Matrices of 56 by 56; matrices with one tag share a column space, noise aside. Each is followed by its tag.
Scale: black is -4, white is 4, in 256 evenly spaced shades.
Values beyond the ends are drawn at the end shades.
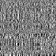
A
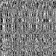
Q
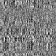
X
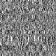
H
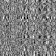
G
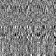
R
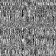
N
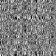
G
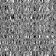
G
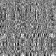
A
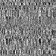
N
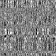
X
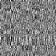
H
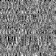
H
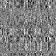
X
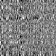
G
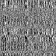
X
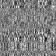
X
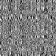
G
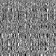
A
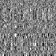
A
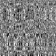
A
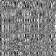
Q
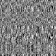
R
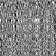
Q
